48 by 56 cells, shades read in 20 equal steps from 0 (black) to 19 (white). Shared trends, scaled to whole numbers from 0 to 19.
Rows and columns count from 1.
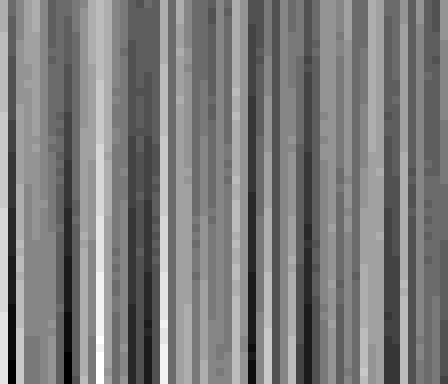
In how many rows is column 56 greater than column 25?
23
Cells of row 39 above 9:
28
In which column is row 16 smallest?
32
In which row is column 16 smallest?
7
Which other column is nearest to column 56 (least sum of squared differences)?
43
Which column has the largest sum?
13
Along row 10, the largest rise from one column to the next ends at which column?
21
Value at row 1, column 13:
14
